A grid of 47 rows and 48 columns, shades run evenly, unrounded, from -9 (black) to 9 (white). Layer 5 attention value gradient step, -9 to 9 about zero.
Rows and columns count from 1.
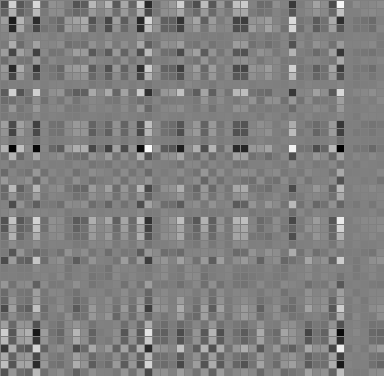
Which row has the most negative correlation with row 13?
23
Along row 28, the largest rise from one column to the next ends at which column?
43
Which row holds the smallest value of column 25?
1
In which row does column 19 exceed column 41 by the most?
19
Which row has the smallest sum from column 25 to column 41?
42
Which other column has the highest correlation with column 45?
14
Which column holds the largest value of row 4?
37
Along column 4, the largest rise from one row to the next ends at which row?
45
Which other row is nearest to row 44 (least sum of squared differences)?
39
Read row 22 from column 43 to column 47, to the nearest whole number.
3 0 0 0 0
